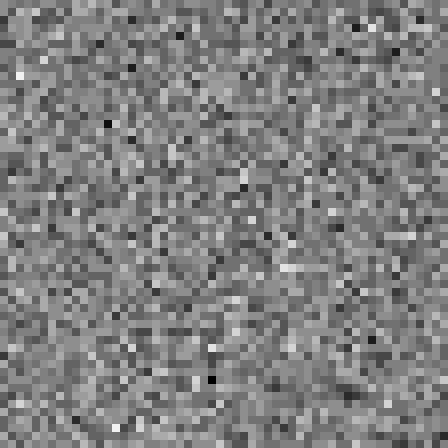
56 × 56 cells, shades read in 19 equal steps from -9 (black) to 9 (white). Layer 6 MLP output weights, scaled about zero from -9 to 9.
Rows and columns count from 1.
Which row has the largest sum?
44
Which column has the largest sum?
20
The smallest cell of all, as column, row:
27, 48
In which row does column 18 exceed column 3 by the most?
21
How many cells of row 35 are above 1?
13
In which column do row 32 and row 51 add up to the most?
3
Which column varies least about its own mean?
4
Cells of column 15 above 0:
24
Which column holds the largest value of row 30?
52
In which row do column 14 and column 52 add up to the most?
30
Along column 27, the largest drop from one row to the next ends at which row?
45
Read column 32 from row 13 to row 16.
-2 1 -1 2
